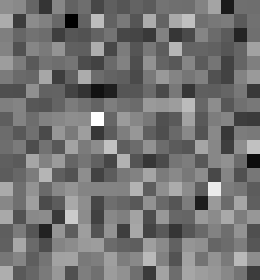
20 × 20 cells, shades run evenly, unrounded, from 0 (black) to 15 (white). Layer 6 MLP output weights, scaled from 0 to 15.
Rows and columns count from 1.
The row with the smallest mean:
7
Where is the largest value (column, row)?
8, 9
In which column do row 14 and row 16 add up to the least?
12
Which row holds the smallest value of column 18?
1
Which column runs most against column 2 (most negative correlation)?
3
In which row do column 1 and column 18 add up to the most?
16
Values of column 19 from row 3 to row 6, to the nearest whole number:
2 6 6 8
